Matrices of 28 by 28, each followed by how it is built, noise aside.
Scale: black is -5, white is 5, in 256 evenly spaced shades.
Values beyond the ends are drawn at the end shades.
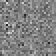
uneven columns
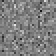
uneven columns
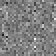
uneven columns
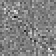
banded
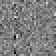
uneven columns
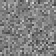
noise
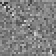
banded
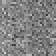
repeating rows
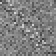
banded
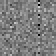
uneven columns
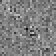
banded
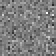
uneven columns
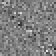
banded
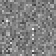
uneven columns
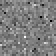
sparse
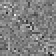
banded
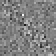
banded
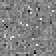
sparse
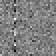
uneven columns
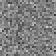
repeating rows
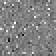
sparse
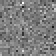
uneven columns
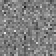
uneven columns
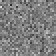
noise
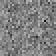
repeating rows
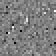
sparse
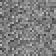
repeating rows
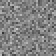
repeating rows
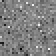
sparse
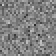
noise
